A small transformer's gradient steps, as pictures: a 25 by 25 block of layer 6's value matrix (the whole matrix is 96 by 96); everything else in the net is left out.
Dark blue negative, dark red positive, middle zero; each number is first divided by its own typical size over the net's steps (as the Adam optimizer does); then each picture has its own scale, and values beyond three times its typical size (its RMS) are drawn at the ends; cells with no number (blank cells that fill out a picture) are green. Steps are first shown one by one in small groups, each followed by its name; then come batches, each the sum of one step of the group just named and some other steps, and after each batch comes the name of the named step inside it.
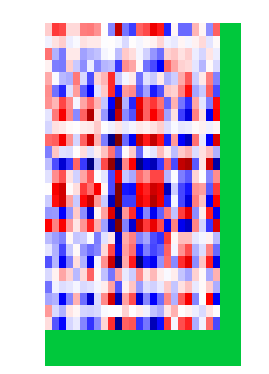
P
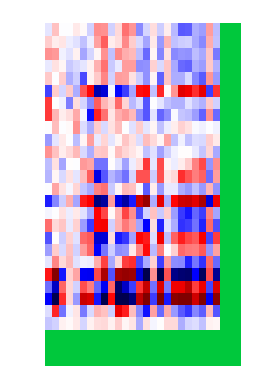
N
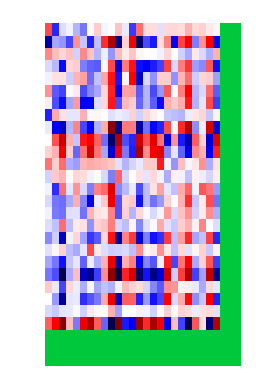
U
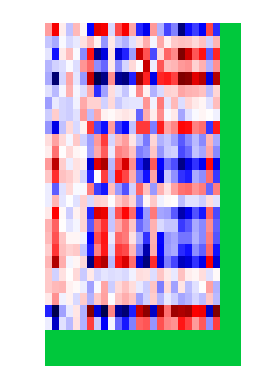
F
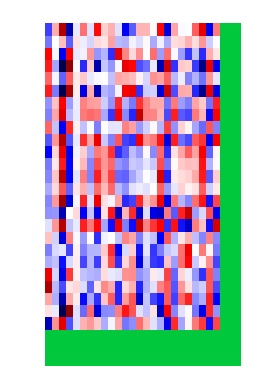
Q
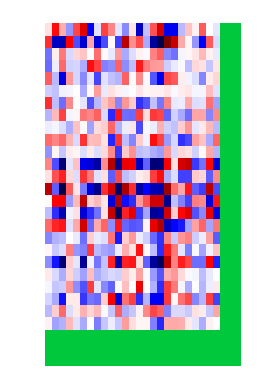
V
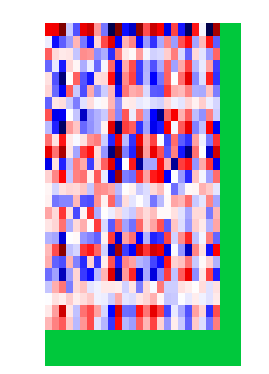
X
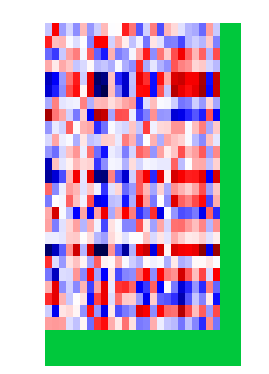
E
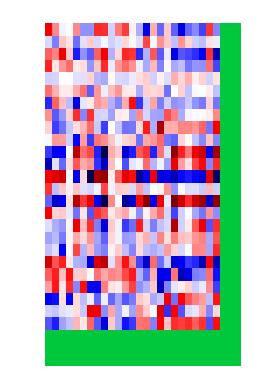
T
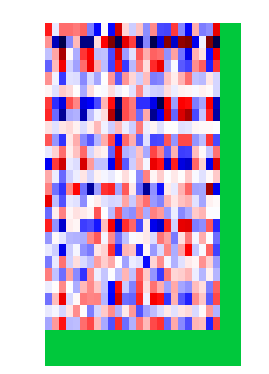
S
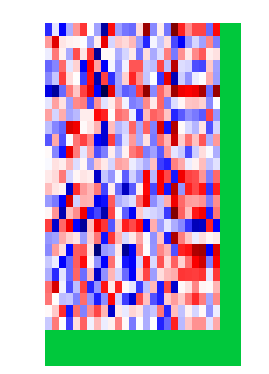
E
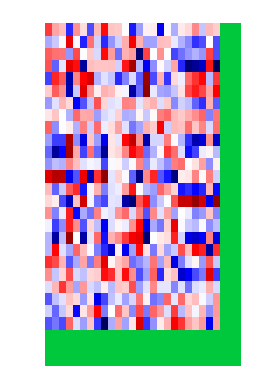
T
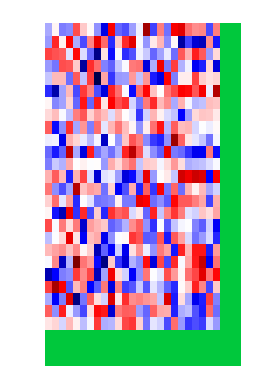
E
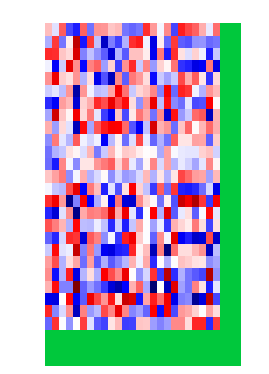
Q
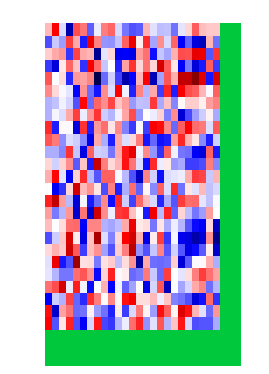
F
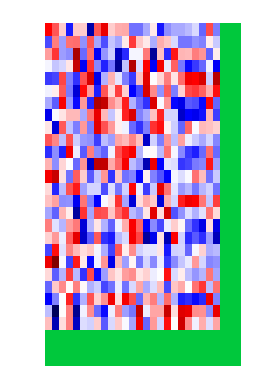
F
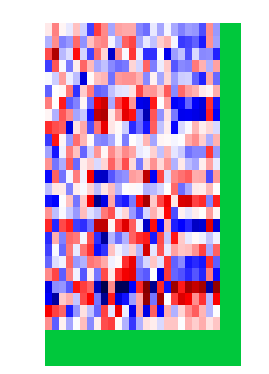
N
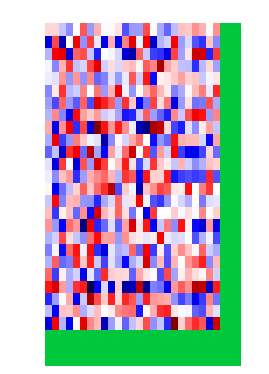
S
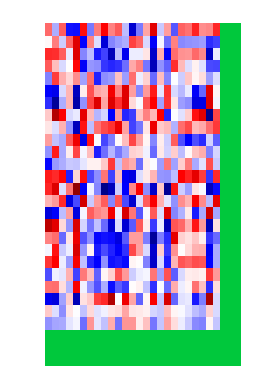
P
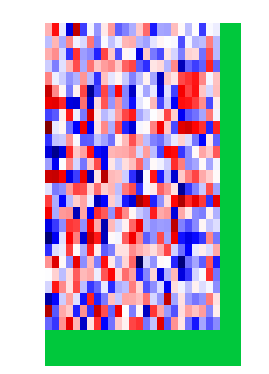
T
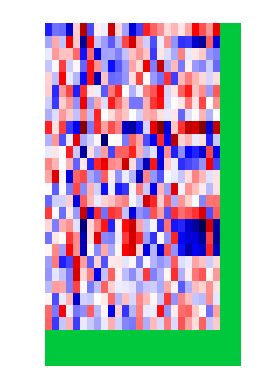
F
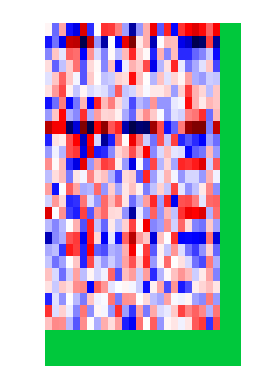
U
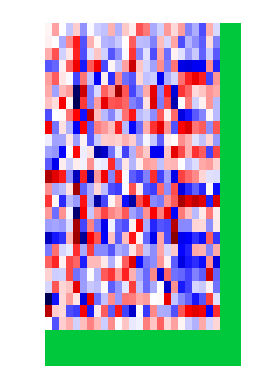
T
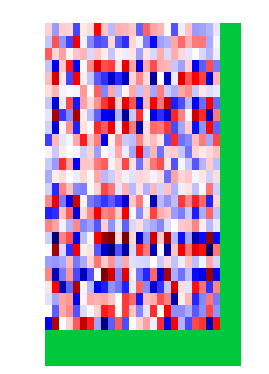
U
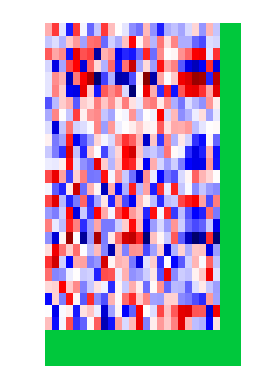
F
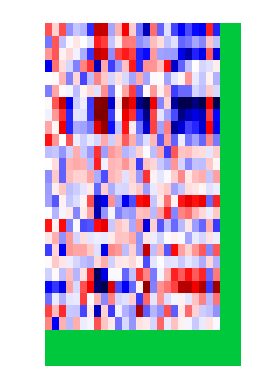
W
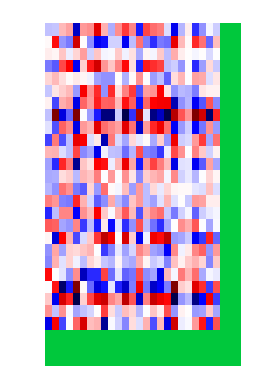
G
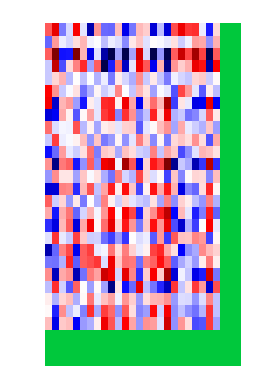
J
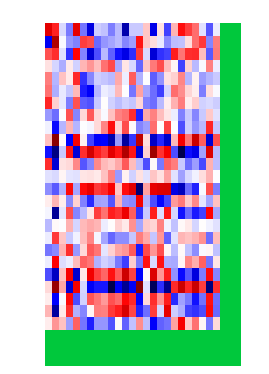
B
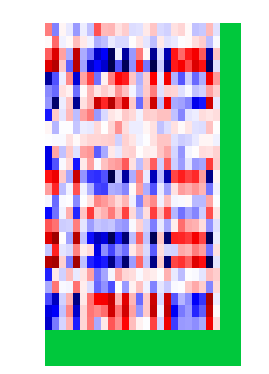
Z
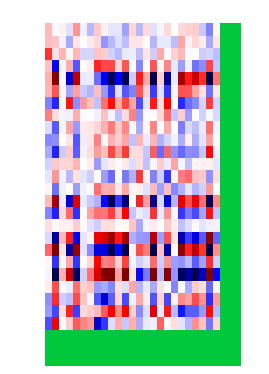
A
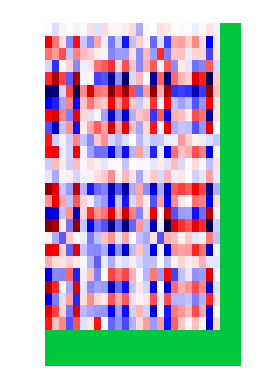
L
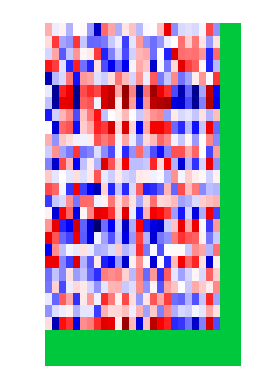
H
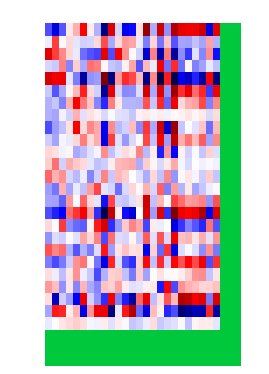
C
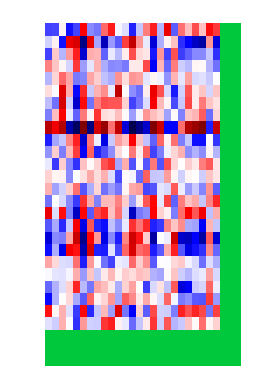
H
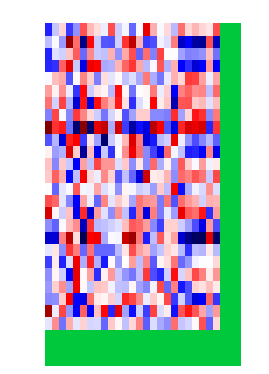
G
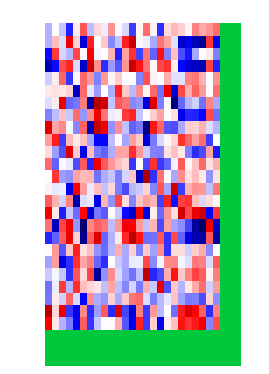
W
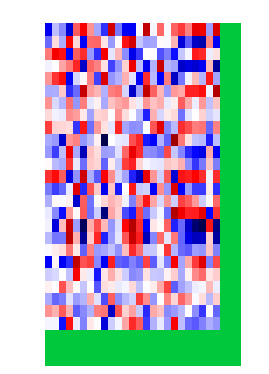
C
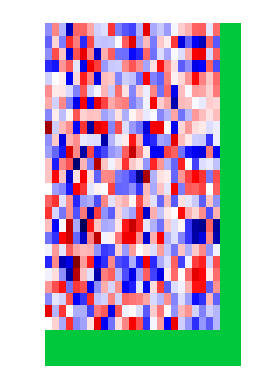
G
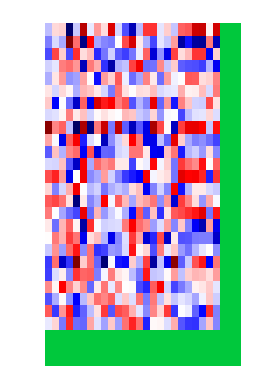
Z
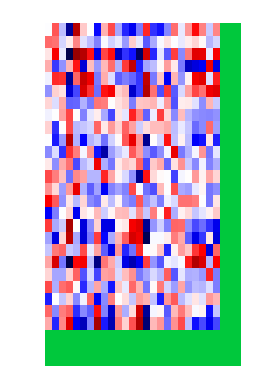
L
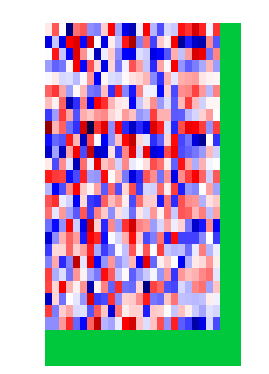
J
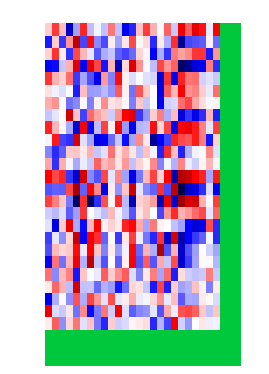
B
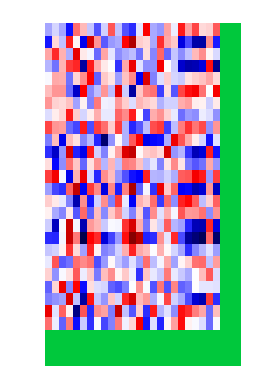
B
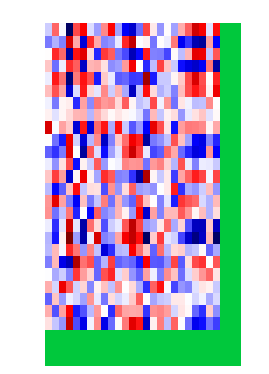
A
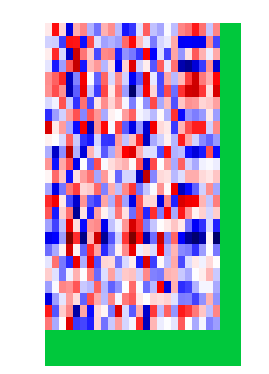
B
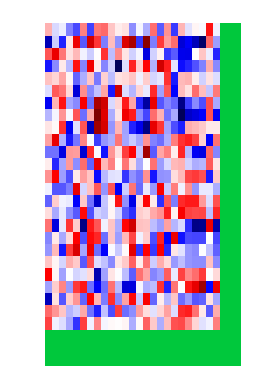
W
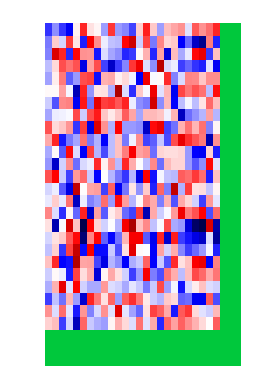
Z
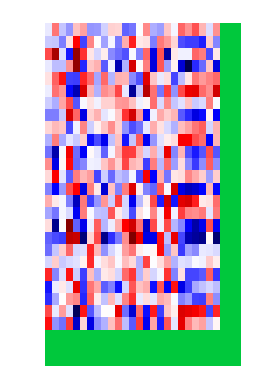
J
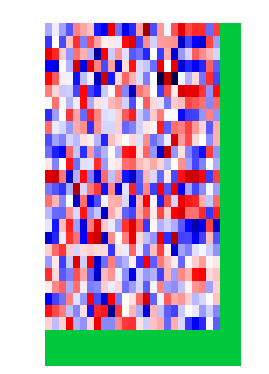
C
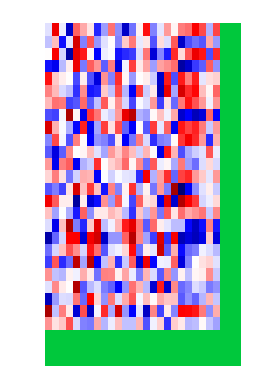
B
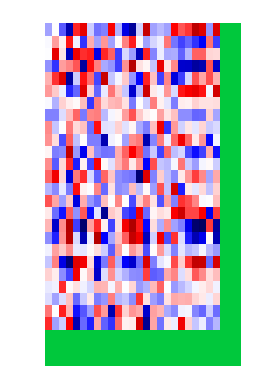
C
